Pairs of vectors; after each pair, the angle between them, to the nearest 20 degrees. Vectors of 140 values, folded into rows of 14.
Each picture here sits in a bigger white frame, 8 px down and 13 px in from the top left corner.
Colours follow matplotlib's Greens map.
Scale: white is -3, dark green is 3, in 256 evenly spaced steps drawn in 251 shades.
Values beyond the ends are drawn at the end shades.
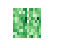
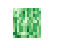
120 degrees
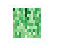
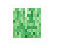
160 degrees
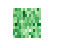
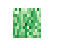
60 degrees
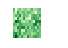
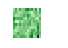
100 degrees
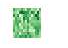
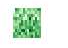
120 degrees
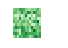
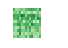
140 degrees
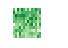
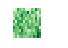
80 degrees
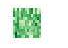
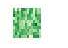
40 degrees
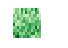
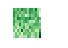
80 degrees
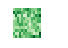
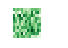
140 degrees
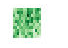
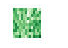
140 degrees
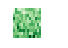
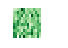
100 degrees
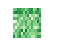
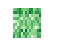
20 degrees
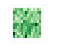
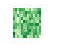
40 degrees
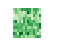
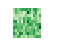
20 degrees
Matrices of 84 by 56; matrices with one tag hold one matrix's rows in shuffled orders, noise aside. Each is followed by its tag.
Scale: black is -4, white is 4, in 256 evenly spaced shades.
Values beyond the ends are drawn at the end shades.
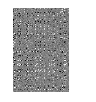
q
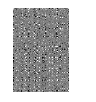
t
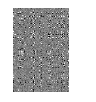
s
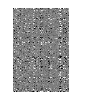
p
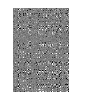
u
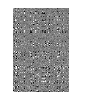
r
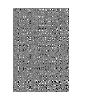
u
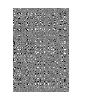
q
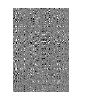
r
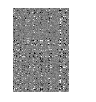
p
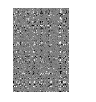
p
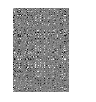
q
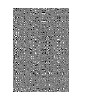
r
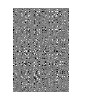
t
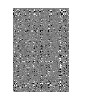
p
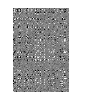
q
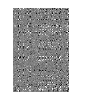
u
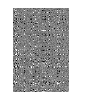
r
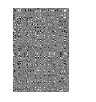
q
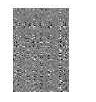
p
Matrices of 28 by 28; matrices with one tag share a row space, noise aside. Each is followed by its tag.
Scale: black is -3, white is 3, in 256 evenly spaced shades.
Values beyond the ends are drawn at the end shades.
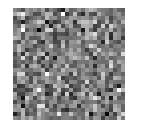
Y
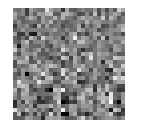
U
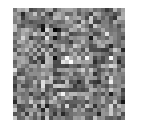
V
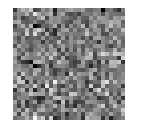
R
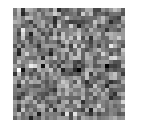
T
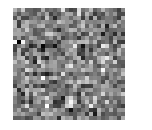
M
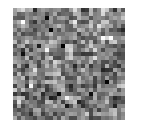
M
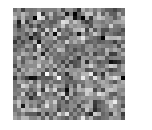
T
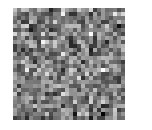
M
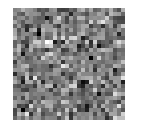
U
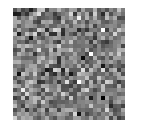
Y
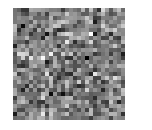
V
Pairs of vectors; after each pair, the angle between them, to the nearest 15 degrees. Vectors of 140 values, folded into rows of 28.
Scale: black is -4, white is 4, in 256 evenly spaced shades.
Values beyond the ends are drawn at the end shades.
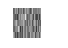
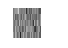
75 degrees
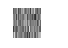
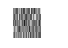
135 degrees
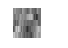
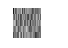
105 degrees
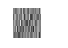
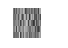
120 degrees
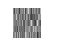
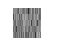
120 degrees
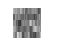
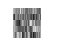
30 degrees
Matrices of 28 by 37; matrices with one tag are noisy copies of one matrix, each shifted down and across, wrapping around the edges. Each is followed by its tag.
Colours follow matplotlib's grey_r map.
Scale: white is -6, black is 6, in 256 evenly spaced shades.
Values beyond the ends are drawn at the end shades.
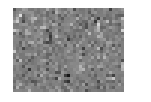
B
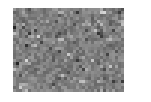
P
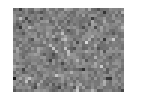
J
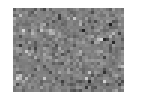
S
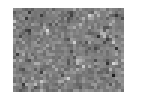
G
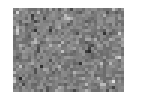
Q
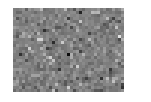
J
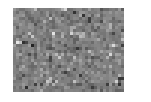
S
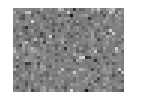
S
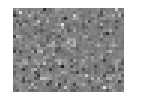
P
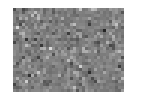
P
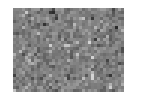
Q
